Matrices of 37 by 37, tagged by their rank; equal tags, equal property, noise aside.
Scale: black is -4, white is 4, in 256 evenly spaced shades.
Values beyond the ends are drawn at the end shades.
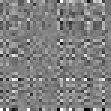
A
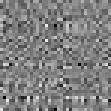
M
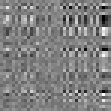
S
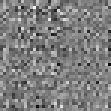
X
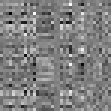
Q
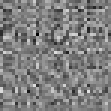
M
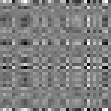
S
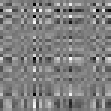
S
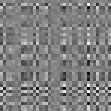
S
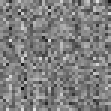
X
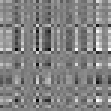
S
